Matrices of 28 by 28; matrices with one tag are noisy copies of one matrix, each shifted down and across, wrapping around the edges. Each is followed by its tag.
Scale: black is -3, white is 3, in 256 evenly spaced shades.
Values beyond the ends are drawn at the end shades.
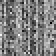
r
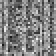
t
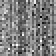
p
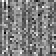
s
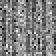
s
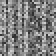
t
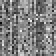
r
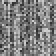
s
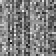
r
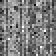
p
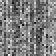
p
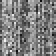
r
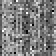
p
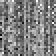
s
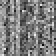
t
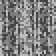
p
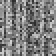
t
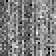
p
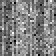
p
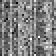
r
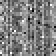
r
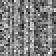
t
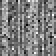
s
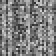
t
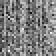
s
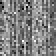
r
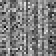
t
